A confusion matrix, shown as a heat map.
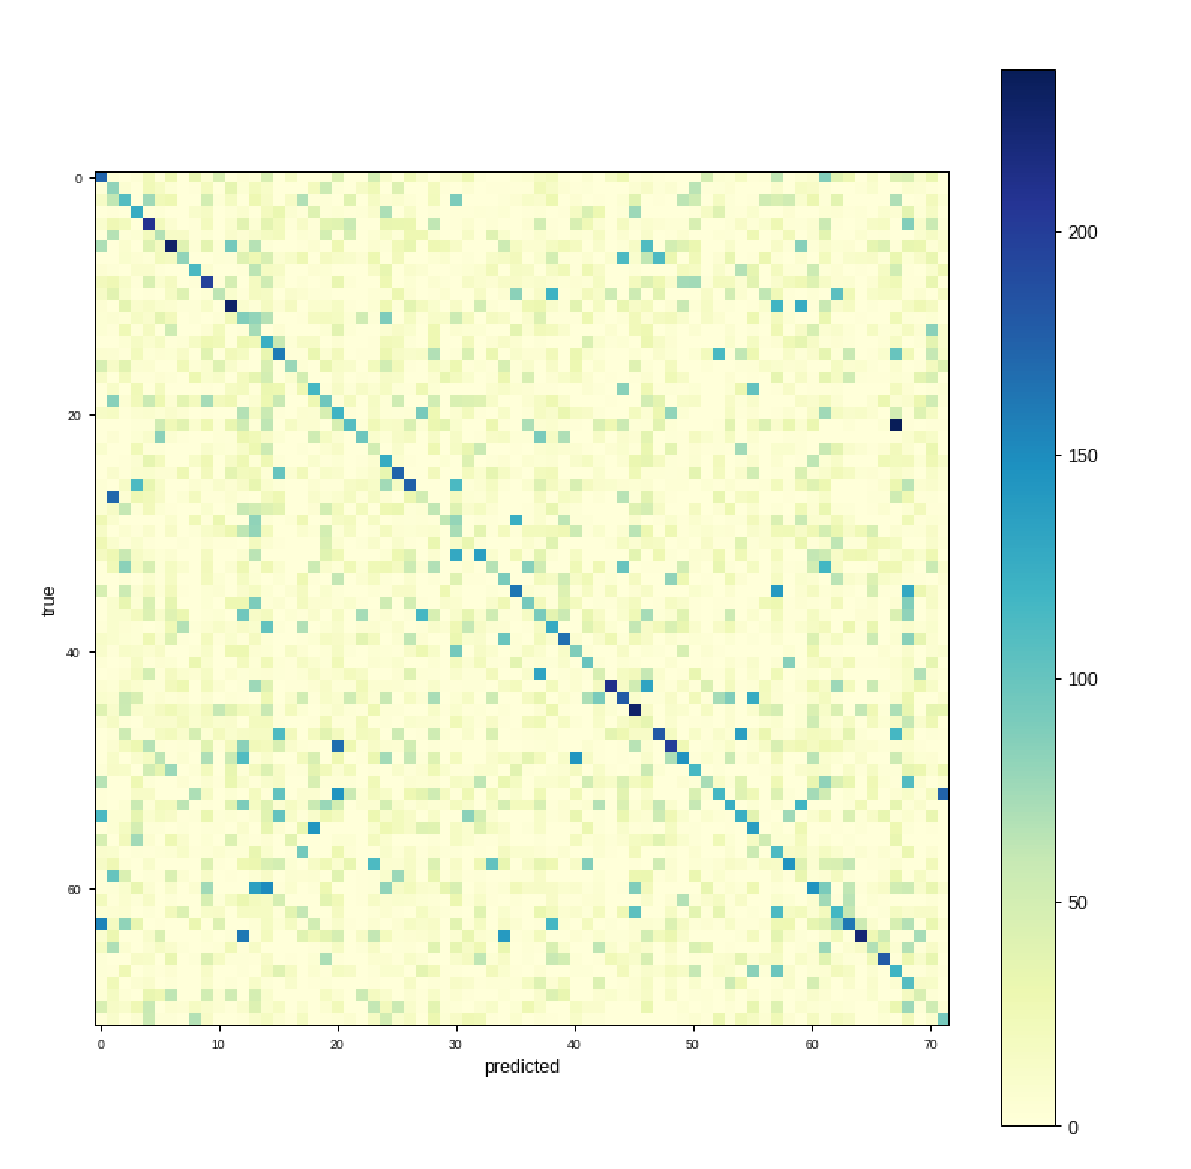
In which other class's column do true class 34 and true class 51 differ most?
68
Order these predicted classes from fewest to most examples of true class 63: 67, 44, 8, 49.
44, 49, 8, 67
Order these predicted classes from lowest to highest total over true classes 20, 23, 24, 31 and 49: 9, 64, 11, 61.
64, 11, 9, 61
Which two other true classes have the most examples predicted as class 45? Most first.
62, 60
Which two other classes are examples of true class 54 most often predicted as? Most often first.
0, 15
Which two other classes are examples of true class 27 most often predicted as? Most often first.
1, 44
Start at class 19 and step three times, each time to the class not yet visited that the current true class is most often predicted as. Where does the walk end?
6
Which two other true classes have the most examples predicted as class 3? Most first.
26, 56
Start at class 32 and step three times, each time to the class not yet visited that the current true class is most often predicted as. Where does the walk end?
70
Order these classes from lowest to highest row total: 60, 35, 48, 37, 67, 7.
67, 35, 7, 48, 37, 60
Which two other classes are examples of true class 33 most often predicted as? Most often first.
61, 44
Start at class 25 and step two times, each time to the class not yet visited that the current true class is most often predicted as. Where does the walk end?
52
